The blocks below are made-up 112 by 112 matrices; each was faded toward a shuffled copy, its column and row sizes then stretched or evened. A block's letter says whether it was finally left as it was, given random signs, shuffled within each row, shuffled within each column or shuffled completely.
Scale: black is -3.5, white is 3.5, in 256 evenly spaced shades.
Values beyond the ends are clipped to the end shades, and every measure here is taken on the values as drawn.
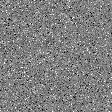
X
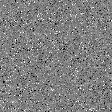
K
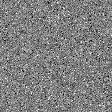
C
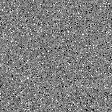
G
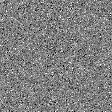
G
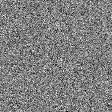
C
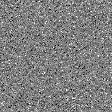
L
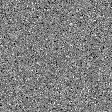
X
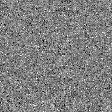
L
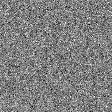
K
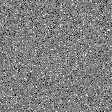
X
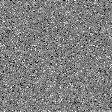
K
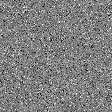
K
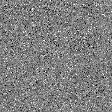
G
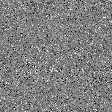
K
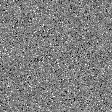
X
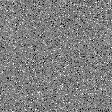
L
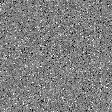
C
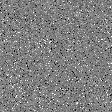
K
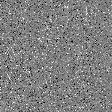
C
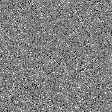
G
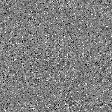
L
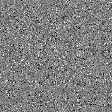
L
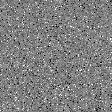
L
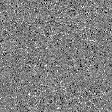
L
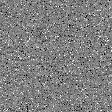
K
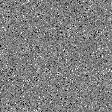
L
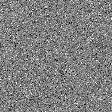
C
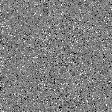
G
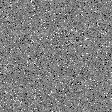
X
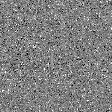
L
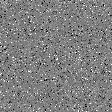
K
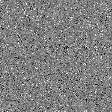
G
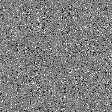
G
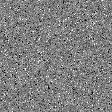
C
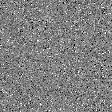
G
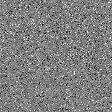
K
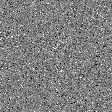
X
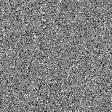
K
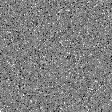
X
